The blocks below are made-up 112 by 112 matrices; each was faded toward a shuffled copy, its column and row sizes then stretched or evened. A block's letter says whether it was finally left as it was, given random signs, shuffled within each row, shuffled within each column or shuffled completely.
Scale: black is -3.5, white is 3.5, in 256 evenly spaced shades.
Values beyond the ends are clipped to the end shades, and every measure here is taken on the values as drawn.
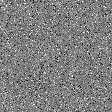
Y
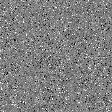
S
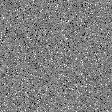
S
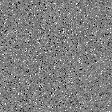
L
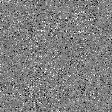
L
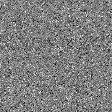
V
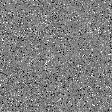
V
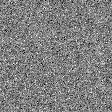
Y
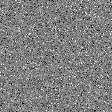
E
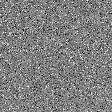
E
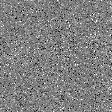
V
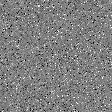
Y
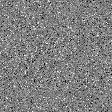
E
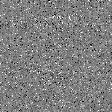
L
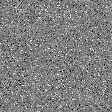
E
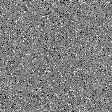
E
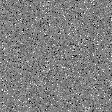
S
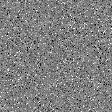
S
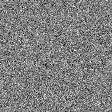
E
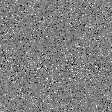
E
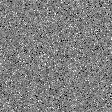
Y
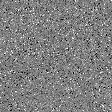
E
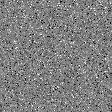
Y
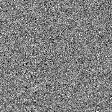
S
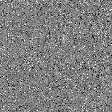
L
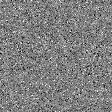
E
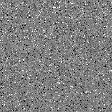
L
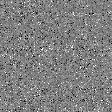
L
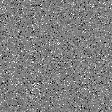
L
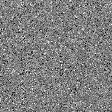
V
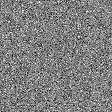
Y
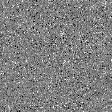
V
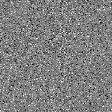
L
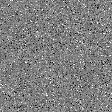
V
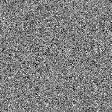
L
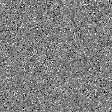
L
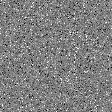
S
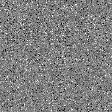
V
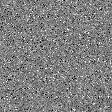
E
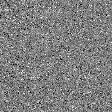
V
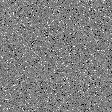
Y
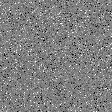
E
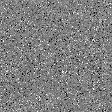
V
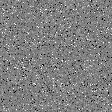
E
